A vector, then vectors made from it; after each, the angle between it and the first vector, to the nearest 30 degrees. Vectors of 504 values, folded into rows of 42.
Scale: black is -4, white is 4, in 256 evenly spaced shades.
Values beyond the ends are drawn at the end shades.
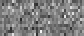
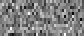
150 degrees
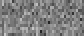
150 degrees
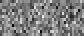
120 degrees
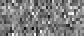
30 degrees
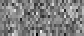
30 degrees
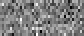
150 degrees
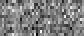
30 degrees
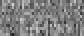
120 degrees
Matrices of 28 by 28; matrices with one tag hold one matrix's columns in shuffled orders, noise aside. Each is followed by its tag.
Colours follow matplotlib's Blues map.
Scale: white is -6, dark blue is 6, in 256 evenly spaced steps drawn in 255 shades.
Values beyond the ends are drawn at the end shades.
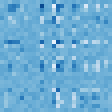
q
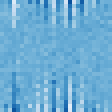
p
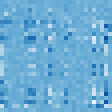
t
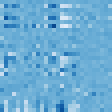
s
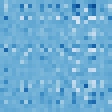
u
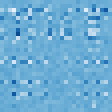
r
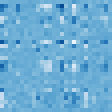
q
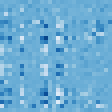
t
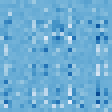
t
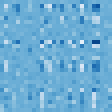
q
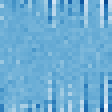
p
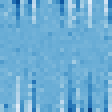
p
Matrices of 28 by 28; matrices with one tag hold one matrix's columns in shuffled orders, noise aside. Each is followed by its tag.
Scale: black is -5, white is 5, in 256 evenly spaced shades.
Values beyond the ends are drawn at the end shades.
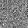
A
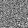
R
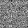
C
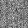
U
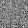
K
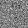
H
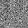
A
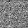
C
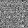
C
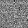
C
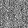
U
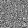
R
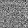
C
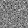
H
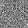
A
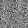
A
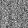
U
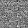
C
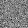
R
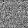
C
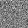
H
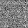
C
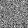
K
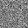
H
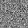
A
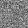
H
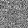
H
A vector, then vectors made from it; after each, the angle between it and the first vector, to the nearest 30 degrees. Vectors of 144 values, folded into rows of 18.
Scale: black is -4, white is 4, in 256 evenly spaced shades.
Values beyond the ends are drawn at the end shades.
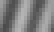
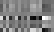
90 degrees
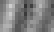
150 degrees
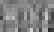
90 degrees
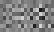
90 degrees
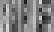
120 degrees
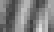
30 degrees
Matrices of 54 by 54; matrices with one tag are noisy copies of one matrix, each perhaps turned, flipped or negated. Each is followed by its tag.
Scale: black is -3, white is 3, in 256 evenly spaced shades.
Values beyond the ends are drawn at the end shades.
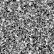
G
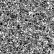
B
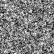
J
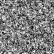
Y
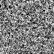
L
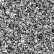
B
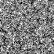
Y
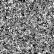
G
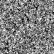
L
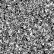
L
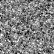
J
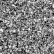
G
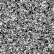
B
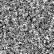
L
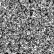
G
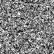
L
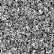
Y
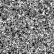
Y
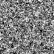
B
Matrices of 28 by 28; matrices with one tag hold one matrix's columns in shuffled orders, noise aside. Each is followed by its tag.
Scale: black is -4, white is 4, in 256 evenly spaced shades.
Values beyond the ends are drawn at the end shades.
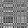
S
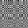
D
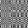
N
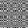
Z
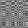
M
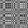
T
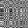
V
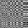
M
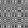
N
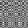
M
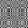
V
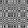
N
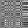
M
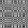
N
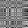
V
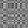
T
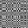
Z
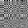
D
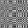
N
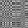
M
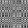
N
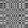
T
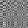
M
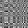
S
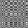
M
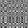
S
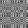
N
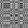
T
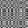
V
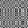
V
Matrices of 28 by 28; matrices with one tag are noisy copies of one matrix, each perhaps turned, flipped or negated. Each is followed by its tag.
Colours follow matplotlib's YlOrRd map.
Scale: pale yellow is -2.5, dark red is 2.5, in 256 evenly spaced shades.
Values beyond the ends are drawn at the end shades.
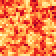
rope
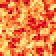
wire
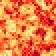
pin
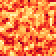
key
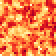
wire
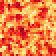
wire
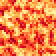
key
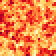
rope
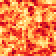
wire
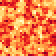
rope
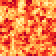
rope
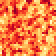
key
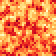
pin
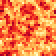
pin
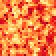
key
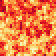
pin
